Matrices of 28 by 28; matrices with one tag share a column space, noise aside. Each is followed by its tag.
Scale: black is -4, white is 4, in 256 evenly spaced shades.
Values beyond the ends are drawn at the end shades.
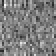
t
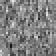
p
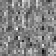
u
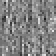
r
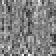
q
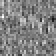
r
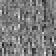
u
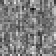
q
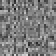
t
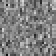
t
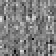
r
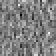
p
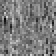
r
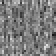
q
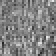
u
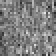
q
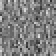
t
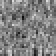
p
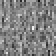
u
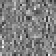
t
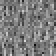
p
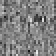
r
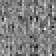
r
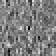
u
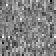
t
